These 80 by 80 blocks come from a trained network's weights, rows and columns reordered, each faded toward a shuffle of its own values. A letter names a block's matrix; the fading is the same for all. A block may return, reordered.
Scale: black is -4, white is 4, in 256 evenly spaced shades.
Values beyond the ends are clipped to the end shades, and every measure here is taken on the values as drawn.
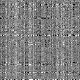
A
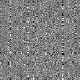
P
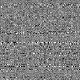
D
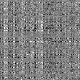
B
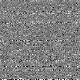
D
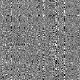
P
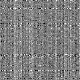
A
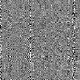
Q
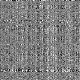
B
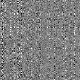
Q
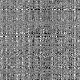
B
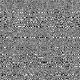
D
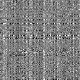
B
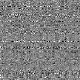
D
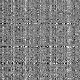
B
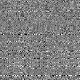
D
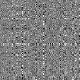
P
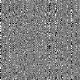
P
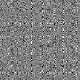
P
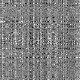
A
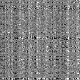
B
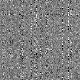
Q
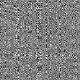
Q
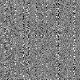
Q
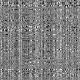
A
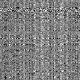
B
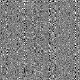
Q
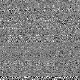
D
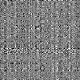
B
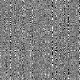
Q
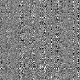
Q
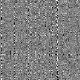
Q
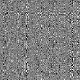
Q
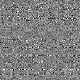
D
